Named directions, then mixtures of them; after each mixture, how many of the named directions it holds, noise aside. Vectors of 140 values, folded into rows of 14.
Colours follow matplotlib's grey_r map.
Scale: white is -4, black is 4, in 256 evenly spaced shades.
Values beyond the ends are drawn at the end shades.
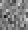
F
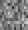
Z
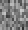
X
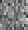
three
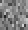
two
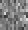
three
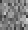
three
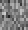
one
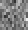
one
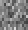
one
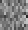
three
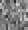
two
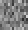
two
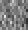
three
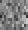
two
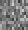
two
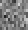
one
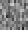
one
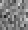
one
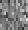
three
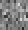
two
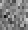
one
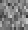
two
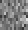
three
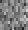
three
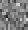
two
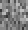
two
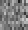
two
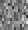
one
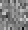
two
